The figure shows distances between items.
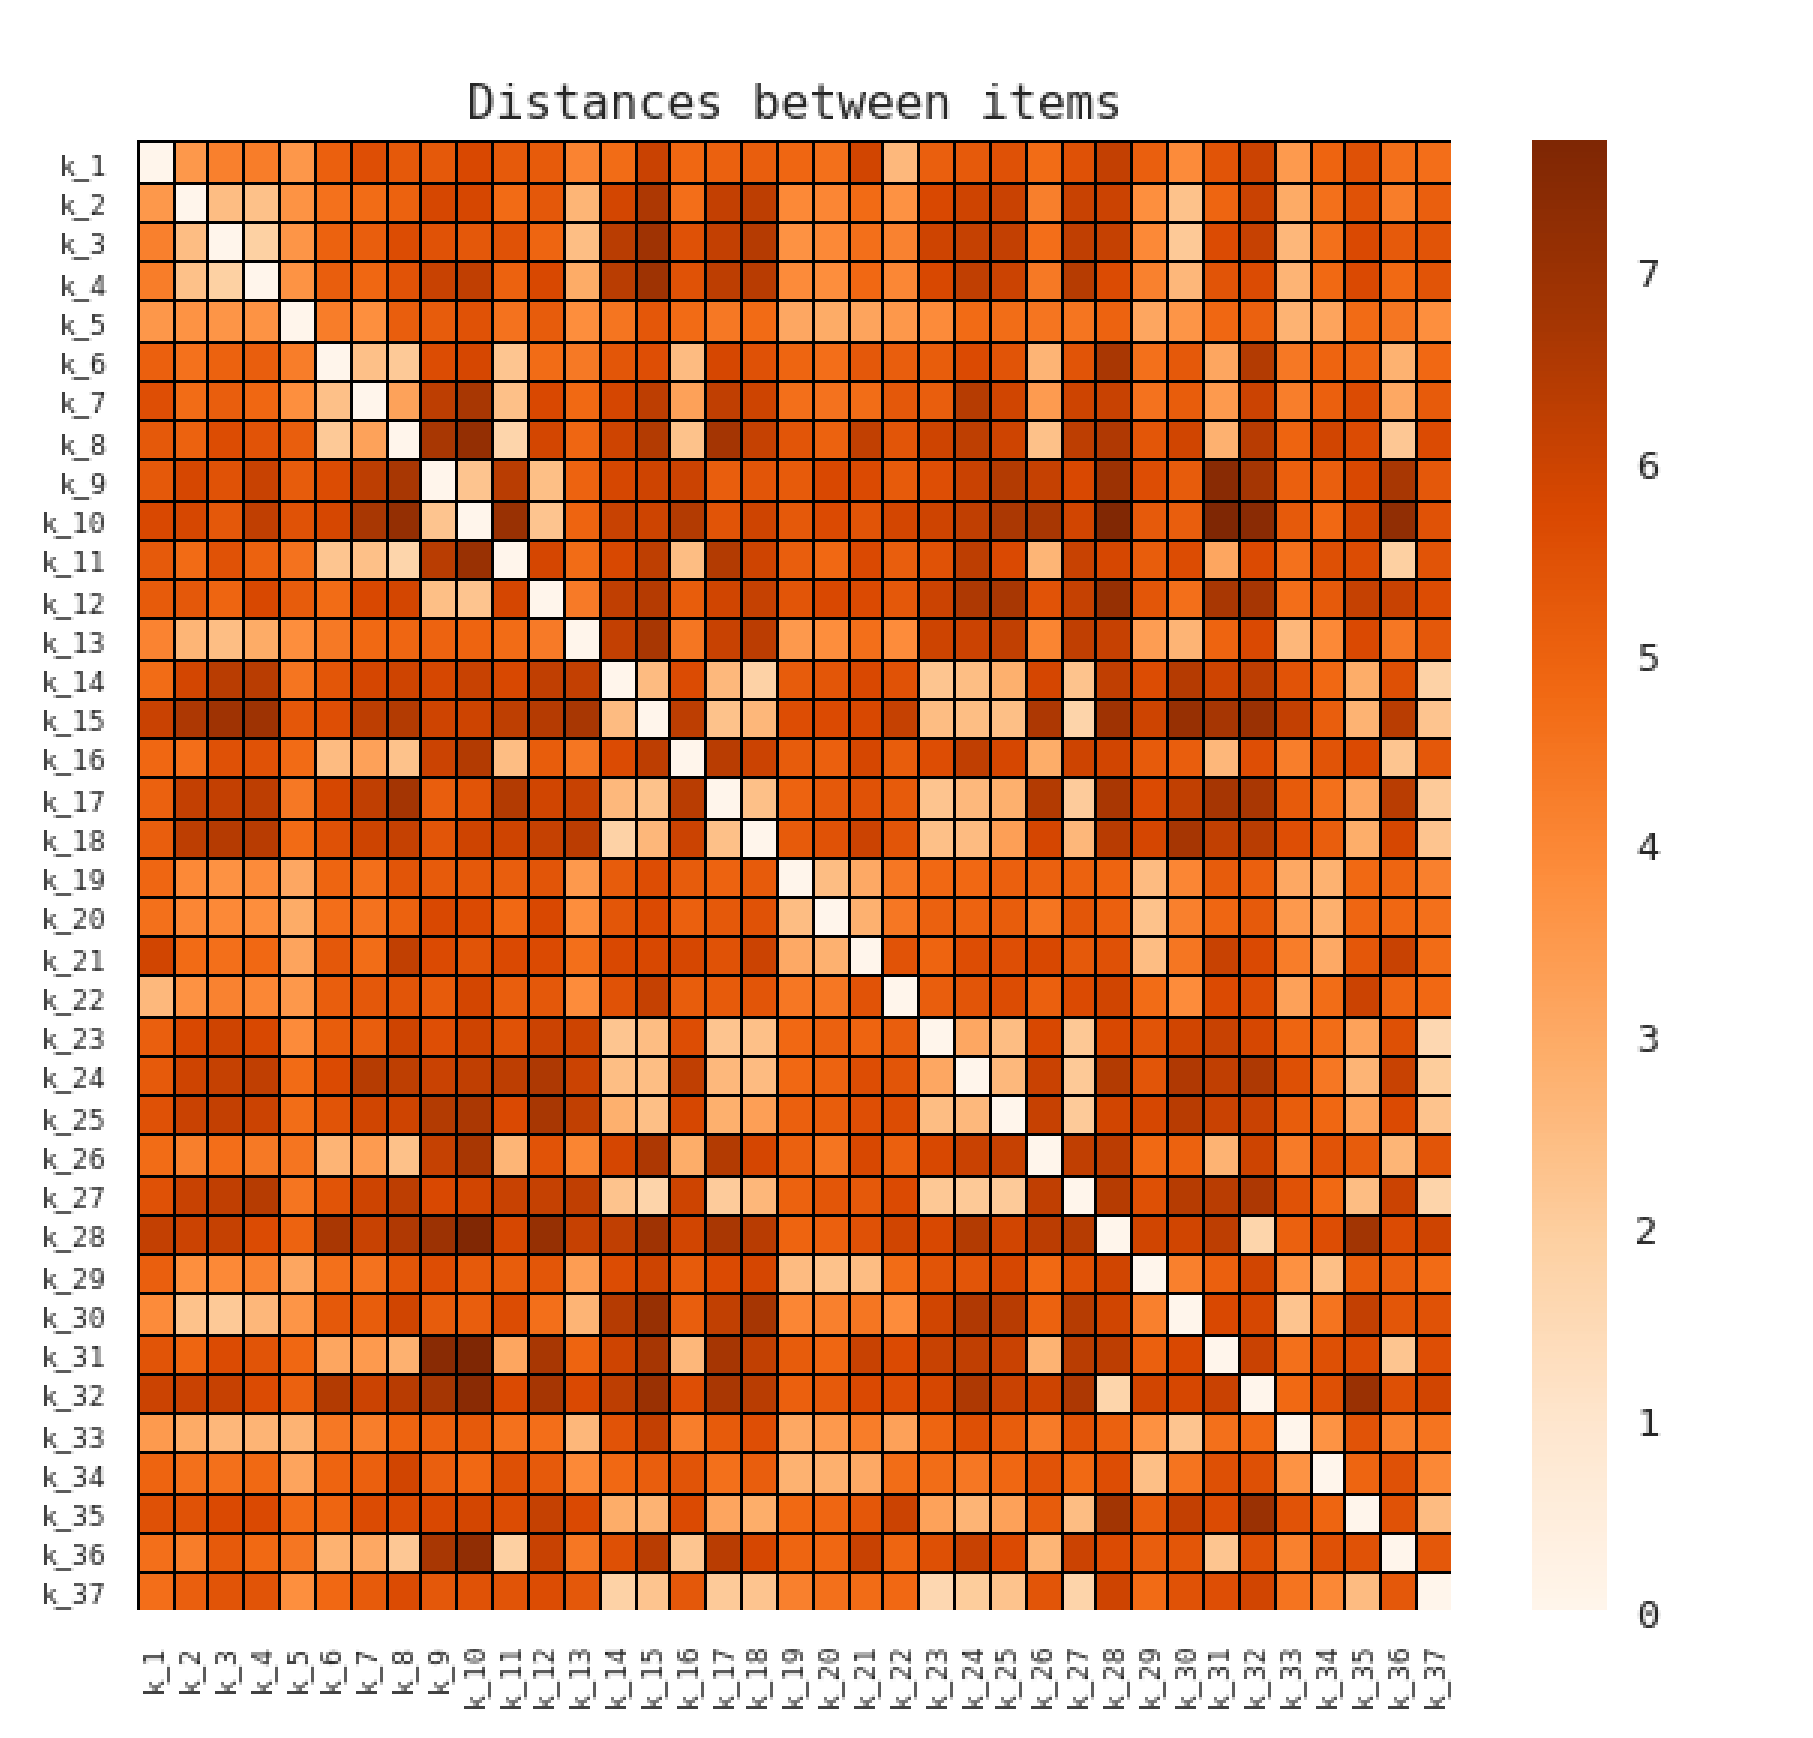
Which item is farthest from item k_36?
k_10
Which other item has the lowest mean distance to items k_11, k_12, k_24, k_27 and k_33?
k_37
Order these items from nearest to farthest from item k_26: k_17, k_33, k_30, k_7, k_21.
k_7, k_33, k_30, k_21, k_17
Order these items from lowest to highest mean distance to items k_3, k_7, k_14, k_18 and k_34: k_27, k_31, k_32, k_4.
k_27, k_4, k_31, k_32
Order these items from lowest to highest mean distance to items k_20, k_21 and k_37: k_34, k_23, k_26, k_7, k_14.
k_34, k_23, k_14, k_7, k_26
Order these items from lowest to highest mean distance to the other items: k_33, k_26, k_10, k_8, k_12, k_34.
k_33, k_34, k_26, k_8, k_12, k_10
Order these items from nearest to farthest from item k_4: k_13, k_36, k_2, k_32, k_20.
k_2, k_13, k_20, k_36, k_32
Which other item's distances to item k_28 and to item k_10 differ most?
k_32
